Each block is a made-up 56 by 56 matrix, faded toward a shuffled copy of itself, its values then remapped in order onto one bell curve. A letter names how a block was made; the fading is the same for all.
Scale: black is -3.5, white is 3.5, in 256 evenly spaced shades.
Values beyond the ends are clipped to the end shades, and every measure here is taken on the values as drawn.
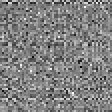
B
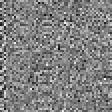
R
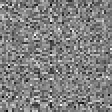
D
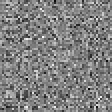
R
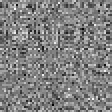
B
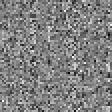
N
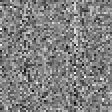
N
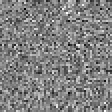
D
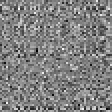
B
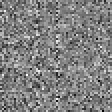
N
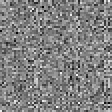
R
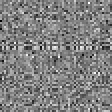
B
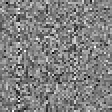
N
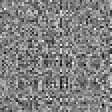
R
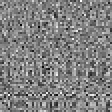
B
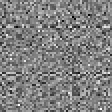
B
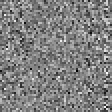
N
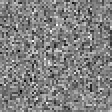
N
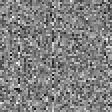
N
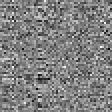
R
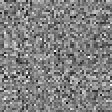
R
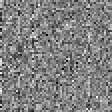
N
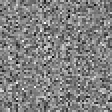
N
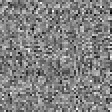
D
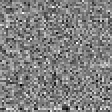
D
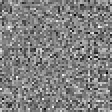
D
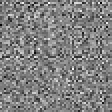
B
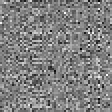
R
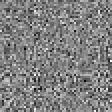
R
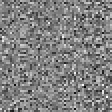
R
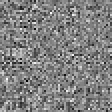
D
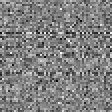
B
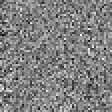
N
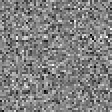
D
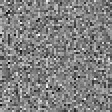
N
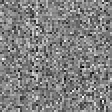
N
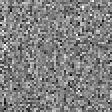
N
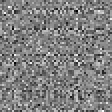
B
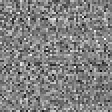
D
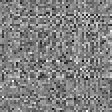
B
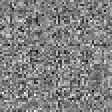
D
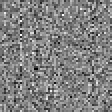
N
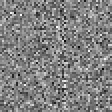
N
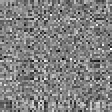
B
